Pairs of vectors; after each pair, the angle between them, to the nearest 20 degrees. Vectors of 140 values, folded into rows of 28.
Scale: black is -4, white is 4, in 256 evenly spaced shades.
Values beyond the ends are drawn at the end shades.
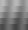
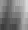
60 degrees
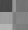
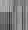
140 degrees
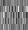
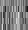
140 degrees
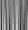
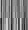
80 degrees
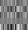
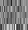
140 degrees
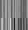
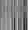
40 degrees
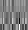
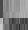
100 degrees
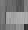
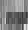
160 degrees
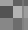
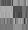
160 degrees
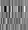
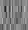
40 degrees
